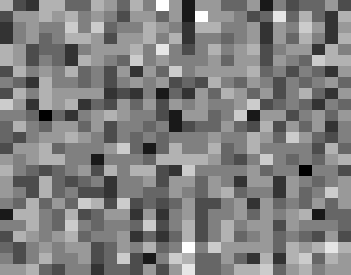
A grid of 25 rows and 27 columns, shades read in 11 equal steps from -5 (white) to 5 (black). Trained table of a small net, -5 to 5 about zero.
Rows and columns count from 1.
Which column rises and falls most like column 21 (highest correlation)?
15
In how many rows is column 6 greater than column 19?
5
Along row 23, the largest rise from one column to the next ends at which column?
16
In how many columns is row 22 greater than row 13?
15
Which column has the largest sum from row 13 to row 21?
13
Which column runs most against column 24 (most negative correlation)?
1
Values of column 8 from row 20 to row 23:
1 1 0 2
